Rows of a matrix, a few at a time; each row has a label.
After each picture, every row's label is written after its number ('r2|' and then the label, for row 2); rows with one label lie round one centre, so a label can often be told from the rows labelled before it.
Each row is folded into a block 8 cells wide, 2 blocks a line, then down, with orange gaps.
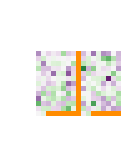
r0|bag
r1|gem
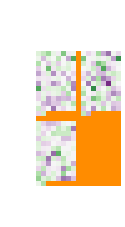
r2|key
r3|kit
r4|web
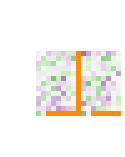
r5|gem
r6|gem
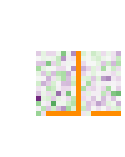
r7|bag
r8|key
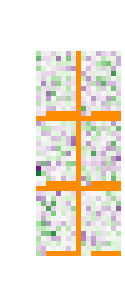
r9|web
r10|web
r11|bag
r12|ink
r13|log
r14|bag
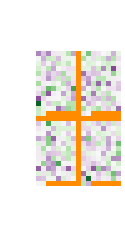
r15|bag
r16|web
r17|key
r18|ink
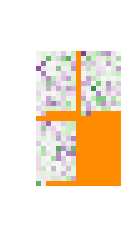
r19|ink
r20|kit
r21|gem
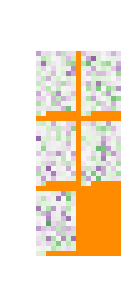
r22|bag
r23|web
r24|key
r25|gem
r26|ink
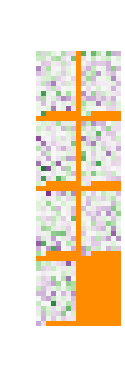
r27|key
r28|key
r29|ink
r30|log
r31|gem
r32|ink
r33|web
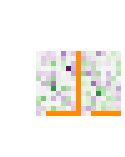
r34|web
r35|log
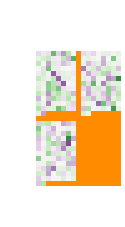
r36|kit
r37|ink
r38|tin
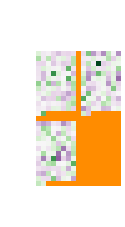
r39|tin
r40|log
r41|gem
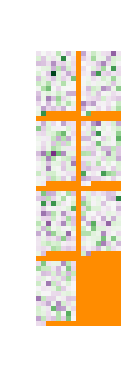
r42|tin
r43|tin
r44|web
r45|log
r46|log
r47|kit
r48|ink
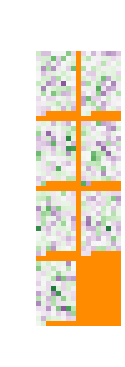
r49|log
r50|gem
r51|tin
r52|kit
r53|key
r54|web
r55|web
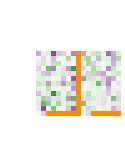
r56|log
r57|kit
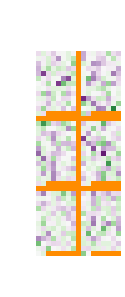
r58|ink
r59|bag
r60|key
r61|ink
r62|bag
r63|log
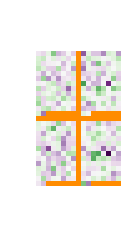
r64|kit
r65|log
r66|ink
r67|kit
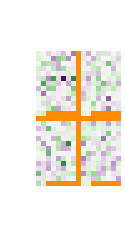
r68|gem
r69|web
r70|ink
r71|gem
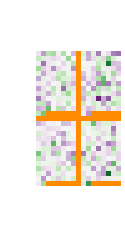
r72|bag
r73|web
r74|tin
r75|key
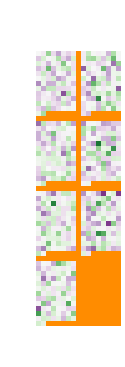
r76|key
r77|ink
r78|log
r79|tin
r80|log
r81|log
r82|bag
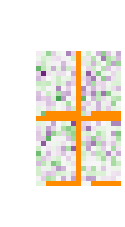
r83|tin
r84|ink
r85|log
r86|log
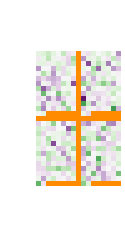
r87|key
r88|bag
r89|kit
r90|gem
